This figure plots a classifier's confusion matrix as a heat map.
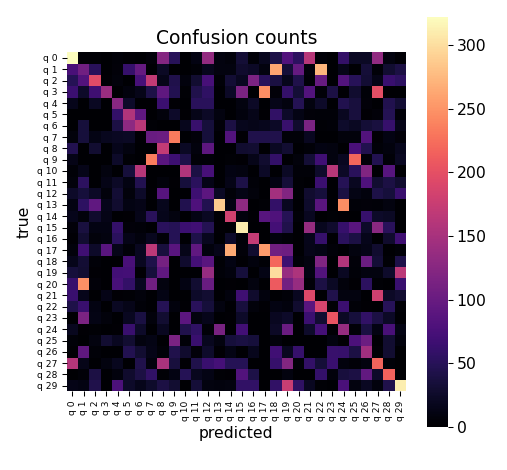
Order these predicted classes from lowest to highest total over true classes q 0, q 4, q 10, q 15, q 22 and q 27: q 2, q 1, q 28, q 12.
q 2, q 1, q 28, q 12
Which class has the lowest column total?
q 3
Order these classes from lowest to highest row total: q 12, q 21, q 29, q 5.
q 5, q 21, q 12, q 29
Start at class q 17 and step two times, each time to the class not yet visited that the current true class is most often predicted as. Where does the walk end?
q 18
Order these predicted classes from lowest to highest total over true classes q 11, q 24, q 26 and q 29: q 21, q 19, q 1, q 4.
q 21, q 4, q 1, q 19
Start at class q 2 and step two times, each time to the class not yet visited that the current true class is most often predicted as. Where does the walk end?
q 9
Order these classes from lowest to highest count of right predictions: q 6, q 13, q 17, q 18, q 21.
q 6, q 21, q 18, q 17, q 13
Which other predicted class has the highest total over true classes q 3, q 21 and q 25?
q 27
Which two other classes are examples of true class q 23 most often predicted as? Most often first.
q 1, q 10
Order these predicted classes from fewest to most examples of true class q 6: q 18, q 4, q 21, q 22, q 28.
q 22, q 18, q 4, q 28, q 21
